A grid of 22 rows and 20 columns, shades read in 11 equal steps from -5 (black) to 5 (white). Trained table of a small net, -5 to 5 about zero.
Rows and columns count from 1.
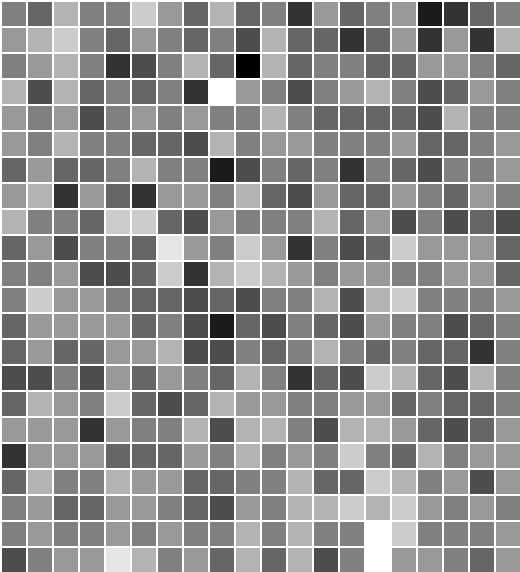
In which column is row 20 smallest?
9
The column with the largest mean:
15
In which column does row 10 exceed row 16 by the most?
7
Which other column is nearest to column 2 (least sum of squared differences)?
20
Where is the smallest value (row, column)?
3, 10
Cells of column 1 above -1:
13
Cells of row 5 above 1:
2
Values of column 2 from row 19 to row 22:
2 1 1 0
